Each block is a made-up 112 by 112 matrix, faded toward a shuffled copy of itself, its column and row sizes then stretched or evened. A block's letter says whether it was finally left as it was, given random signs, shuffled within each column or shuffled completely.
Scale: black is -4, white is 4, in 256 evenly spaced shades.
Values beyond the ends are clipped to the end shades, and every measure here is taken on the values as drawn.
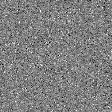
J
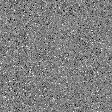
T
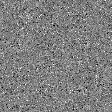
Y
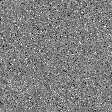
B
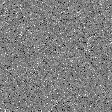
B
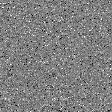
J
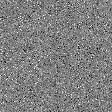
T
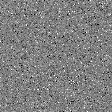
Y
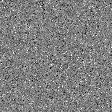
B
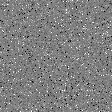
B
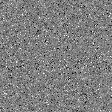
Y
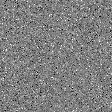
T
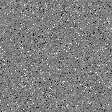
B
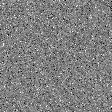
B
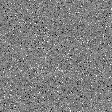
T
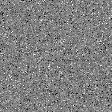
Y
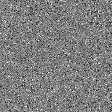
Y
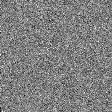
T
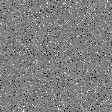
Y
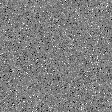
B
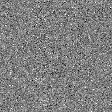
J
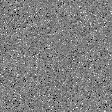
J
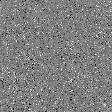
Y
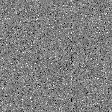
T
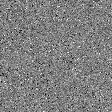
B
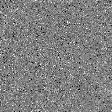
J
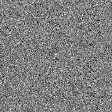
J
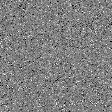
Y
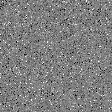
Y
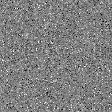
J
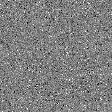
J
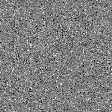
J
